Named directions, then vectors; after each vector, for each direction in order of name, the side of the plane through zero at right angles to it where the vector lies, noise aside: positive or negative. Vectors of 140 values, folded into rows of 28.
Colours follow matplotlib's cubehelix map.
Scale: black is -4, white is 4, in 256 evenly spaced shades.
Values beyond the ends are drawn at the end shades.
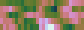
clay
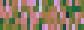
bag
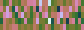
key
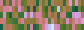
positive, positive, negative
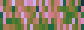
positive, negative, positive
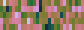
negative, negative, negative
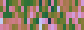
negative, positive, negative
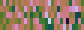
negative, negative, positive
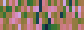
negative, negative, negative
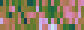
negative, positive, negative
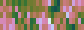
negative, positive, positive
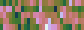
positive, positive, positive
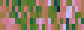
negative, positive, positive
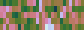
positive, positive, positive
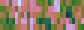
positive, negative, negative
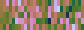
positive, negative, negative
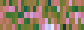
positive, positive, negative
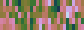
negative, positive, positive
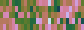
negative, positive, positive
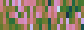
positive, negative, negative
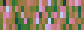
positive, positive, positive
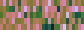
negative, negative, positive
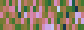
positive, positive, negative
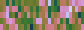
negative, positive, positive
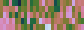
negative, positive, positive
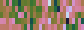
negative, positive, positive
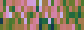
positive, negative, positive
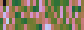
positive, positive, positive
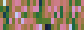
negative, negative, negative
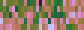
negative, positive, negative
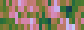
positive, negative, negative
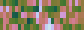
positive, positive, positive
